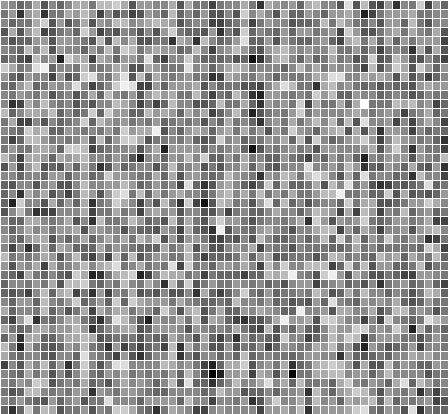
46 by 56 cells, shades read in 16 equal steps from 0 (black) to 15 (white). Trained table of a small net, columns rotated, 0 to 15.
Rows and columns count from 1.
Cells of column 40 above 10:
11
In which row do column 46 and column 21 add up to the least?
39
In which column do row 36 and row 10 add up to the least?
19
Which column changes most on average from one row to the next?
46
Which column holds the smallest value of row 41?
27
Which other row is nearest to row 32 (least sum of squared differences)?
17
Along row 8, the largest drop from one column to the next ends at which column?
7
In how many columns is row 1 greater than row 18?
23
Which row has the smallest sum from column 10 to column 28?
33
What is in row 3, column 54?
5
